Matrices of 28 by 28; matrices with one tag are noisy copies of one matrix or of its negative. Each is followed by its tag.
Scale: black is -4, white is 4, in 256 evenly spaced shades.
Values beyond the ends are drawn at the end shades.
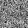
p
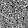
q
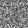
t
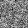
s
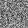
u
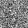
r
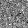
u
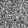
p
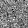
s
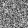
t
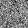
p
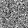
r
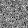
q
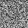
t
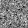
u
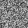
r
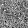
p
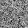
q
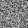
q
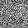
p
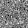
p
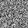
s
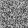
r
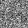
u
